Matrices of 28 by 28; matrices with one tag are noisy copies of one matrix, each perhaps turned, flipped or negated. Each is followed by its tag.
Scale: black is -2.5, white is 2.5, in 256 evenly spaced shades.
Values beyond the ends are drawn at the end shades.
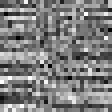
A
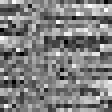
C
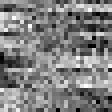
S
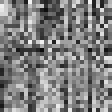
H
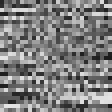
A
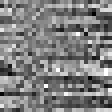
C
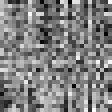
H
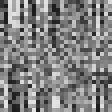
A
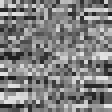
A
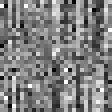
A
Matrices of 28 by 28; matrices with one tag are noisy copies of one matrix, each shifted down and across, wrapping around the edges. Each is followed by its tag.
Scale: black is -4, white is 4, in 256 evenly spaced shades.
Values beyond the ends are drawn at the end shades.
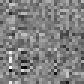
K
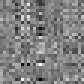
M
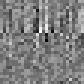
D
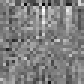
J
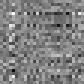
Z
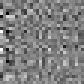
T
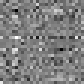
Z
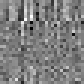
D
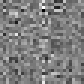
K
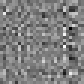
T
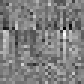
J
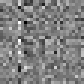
T
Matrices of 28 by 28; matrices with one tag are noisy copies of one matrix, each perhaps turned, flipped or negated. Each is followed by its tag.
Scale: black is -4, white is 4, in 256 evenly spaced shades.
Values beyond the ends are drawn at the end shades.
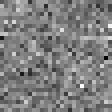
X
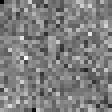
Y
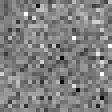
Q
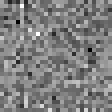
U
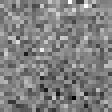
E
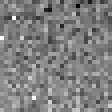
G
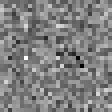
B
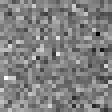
G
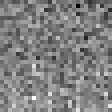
G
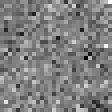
Y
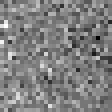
E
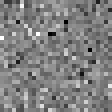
U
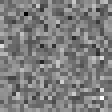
Q
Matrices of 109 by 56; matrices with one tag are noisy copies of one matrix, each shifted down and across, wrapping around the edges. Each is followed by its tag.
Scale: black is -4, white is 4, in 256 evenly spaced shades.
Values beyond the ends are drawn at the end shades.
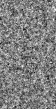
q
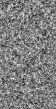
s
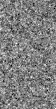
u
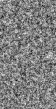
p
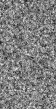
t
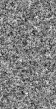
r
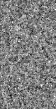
q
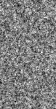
t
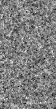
r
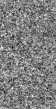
u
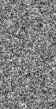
r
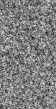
t
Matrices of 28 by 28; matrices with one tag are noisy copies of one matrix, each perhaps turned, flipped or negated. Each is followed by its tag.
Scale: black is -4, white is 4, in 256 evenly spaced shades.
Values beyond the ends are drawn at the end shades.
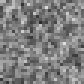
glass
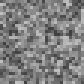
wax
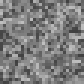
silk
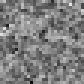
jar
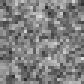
wax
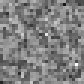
silk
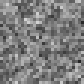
glass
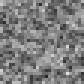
jar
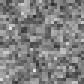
glass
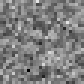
jar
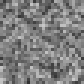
silk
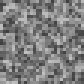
silk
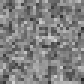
wax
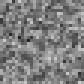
jar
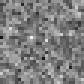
wax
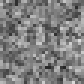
wax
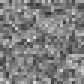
jar
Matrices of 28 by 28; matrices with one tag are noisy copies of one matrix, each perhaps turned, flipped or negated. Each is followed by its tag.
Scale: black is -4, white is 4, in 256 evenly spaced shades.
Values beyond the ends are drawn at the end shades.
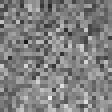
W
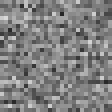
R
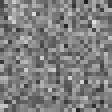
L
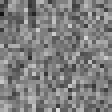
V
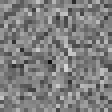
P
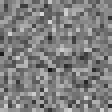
P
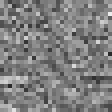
V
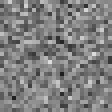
P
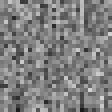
R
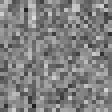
V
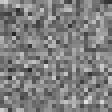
L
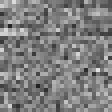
V
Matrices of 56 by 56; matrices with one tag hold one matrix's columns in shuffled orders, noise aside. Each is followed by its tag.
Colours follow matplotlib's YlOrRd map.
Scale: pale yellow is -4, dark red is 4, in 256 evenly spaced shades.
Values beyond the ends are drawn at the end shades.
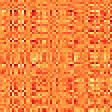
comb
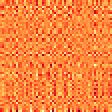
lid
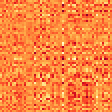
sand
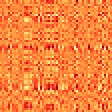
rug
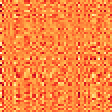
sand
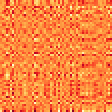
lid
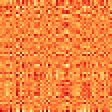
lid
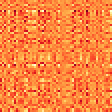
comb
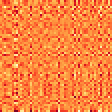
lid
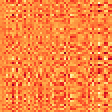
sand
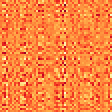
sand
